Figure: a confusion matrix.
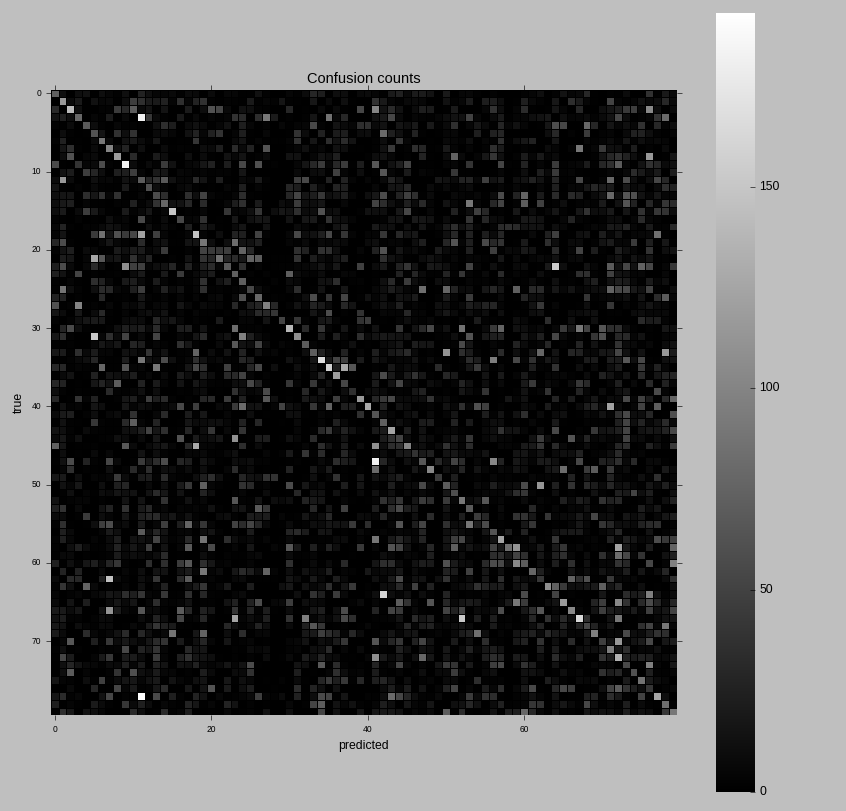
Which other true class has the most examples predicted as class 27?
3
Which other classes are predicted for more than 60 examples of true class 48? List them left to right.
41, 65, 69
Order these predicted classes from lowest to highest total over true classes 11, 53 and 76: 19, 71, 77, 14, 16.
16, 19, 77, 14, 71
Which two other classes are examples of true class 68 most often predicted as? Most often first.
78, 33
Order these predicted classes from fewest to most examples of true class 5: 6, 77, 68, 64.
77, 6, 64, 68
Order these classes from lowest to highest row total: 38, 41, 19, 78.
38, 41, 78, 19
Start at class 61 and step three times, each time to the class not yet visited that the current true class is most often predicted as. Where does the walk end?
30
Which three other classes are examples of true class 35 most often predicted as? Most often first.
37, 13, 6
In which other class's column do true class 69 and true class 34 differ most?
56
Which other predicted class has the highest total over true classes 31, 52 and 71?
5
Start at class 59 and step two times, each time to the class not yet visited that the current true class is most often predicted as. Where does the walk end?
41
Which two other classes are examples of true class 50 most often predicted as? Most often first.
62, 19
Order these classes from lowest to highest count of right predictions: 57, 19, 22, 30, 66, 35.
22, 19, 66, 57, 30, 35
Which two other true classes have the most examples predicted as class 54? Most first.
69, 40
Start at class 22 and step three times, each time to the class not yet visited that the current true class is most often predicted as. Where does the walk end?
10
